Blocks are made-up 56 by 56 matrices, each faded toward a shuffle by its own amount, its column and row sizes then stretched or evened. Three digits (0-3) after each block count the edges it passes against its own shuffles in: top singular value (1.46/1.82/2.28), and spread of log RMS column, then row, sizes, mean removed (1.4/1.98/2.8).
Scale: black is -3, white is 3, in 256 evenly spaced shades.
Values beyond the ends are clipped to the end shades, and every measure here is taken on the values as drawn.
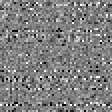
1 0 3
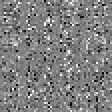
1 2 0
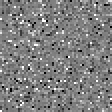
0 0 1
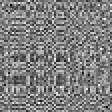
3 1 1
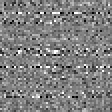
2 1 3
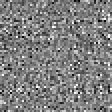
0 1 2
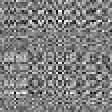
3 1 3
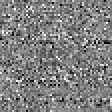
1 0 2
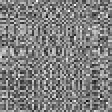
3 1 0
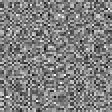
3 0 0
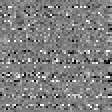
1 0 3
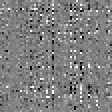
2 3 2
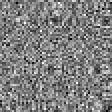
2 0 0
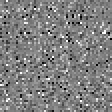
0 1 1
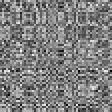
3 2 2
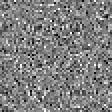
2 0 0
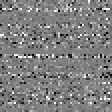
0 0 3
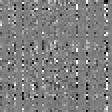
2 3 2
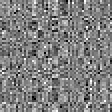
3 2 0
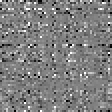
1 2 3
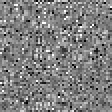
2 1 0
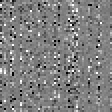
0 3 0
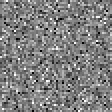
0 1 0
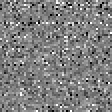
0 0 2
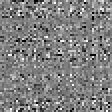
0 2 3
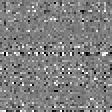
2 1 3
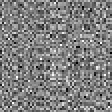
3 0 0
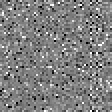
2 1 0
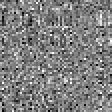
2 2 0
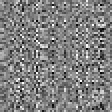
3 3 1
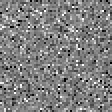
0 0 0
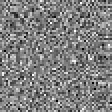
2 0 0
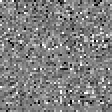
0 0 2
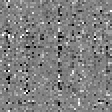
1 2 1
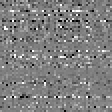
2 1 3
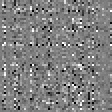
0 3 2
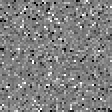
0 0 1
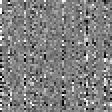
1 3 1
